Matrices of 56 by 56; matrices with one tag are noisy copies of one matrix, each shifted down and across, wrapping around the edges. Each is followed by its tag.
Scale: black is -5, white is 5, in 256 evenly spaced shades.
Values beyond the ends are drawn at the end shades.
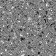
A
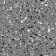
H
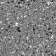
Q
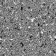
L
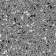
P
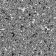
L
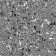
P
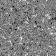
P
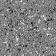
P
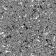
P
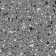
A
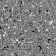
L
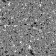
Q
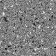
Q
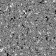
L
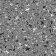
A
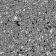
Q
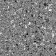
H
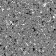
L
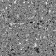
Q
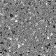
H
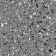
H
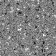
A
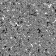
L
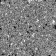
Q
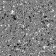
Q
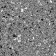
H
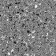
H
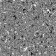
L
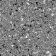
P
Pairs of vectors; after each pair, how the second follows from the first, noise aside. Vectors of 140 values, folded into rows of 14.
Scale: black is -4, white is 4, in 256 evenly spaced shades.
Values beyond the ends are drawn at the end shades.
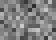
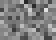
sign-scrambled.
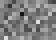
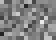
wrapped around, negated.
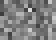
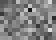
sign-scrambled.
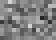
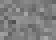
reversed, shrunk.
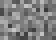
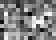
wrapped around, negated, scaled up.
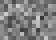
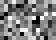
negated, scaled up.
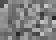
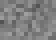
reversed, shrunk.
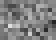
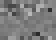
partly zeroed.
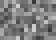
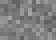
reversed, shrunk.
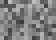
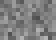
reversed, shrunk.
